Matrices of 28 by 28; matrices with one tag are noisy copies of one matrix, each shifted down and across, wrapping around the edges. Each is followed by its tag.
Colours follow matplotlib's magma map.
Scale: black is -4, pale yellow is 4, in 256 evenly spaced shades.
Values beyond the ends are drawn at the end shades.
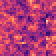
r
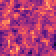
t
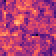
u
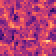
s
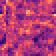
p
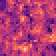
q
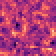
s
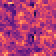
r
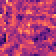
p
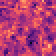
t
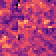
r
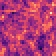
t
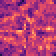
p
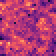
r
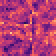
p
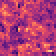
r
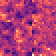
r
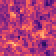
q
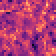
t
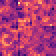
r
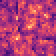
u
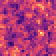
q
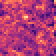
r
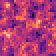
q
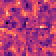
s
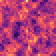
t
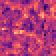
s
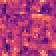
s
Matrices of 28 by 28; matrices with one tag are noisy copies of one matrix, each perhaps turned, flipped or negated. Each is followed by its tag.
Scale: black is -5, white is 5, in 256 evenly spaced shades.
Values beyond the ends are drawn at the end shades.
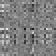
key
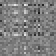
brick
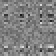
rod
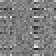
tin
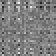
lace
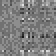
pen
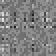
key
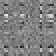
rod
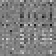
brick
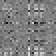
key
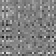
lace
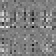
key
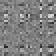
rod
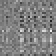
brick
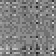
lace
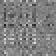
brick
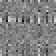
tin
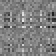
key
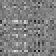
brick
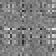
key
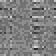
tin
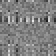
tin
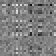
brick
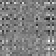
lace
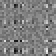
rod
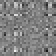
rod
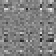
rod
